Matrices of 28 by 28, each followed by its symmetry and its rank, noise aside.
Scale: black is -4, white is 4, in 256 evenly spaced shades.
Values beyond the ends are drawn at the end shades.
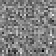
antisymmetric, rank six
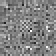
symmetric, rank six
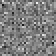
no symmetry, rank seven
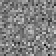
symmetric, rank eight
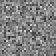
symmetric, rank seven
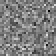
no symmetry, rank eight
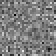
symmetric, rank six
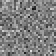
no symmetry, rank six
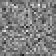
no symmetry, rank seven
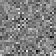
symmetric, rank six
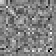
symmetric, rank six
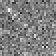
symmetric, rank eight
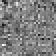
no symmetry, rank six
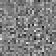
antisymmetric, rank eight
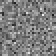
symmetric, rank seven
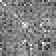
symmetric, rank seven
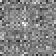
symmetric, rank seven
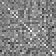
symmetric, rank six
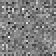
antisymmetric, rank eight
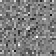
symmetric, rank six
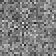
symmetric, rank seven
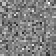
no symmetry, rank eight
